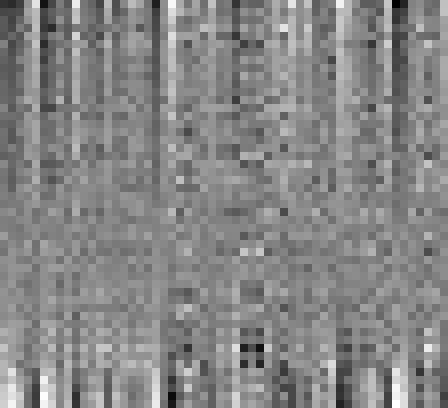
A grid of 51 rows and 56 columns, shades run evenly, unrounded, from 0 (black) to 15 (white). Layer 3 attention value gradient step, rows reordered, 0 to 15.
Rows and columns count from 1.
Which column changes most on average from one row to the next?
33
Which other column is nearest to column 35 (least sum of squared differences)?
27
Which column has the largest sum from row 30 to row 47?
30
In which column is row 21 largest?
54
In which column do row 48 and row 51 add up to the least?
22
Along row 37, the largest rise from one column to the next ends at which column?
34
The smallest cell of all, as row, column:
1, 50
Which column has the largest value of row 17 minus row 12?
36
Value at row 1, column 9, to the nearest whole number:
5
